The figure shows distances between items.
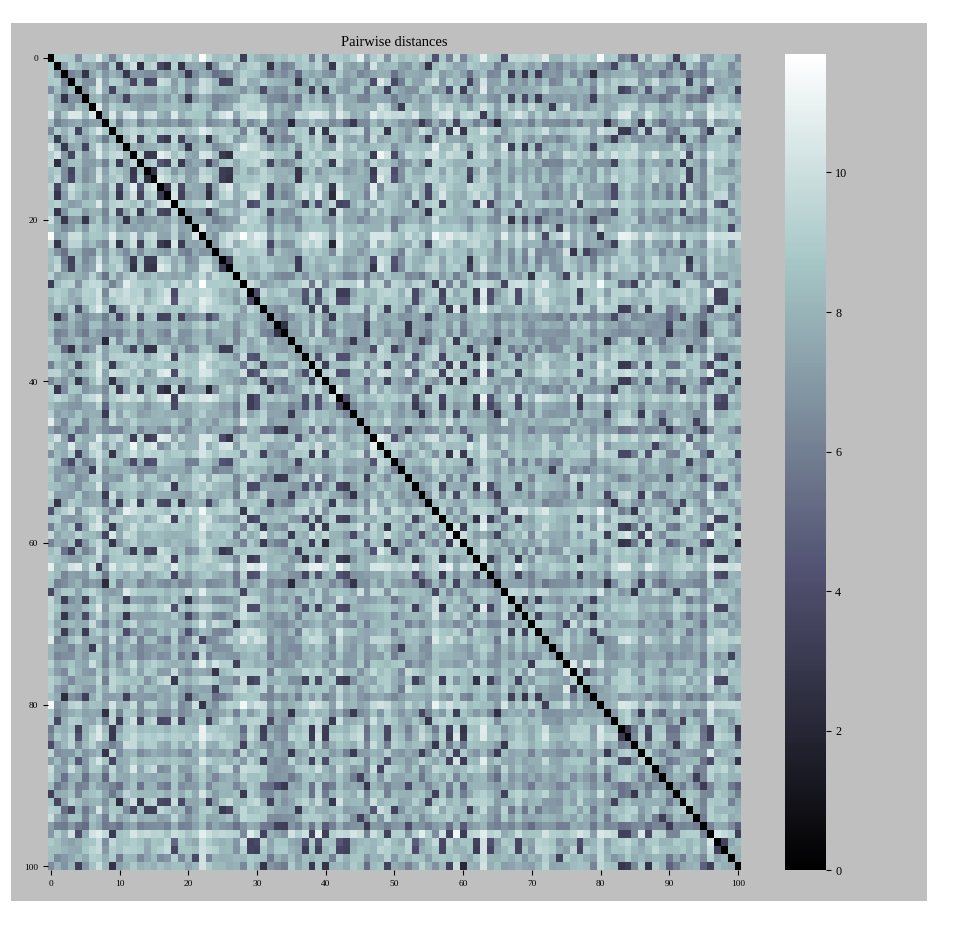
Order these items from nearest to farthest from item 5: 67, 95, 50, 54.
67, 95, 50, 54
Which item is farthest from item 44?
96
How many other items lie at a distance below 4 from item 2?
7
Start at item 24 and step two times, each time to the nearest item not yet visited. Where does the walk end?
78
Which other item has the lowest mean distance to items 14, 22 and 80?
72
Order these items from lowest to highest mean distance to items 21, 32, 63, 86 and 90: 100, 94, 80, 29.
94, 100, 80, 29
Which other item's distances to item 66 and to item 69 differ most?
11
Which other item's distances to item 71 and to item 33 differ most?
52
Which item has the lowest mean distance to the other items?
95
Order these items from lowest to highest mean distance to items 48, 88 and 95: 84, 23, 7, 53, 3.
23, 84, 53, 7, 3
